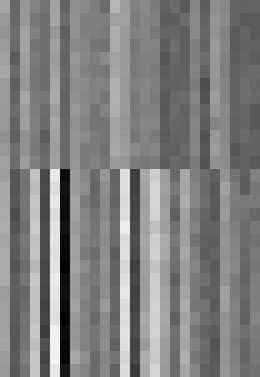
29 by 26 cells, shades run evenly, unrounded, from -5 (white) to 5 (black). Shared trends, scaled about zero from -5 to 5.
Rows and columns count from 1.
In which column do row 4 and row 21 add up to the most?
7
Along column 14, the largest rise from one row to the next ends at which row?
14
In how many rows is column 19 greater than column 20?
13
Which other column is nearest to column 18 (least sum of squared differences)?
25
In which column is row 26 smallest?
6
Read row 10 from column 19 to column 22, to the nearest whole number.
1 0 1 0
